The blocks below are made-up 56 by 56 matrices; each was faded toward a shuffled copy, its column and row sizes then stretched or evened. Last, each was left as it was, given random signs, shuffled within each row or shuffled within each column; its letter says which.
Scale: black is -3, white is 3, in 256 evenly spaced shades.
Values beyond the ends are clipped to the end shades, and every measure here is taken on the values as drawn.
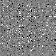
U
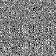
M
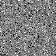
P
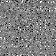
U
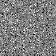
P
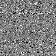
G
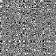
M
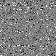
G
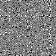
U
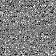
G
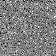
G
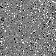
P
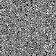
P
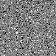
P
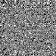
M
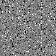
P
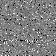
G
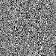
P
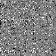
U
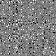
M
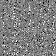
P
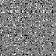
M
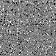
G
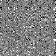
M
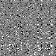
M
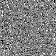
P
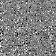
U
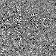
U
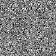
U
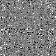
U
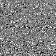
G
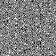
P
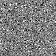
G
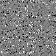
U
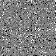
U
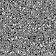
G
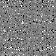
U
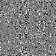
U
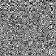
M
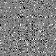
M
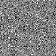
M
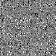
M
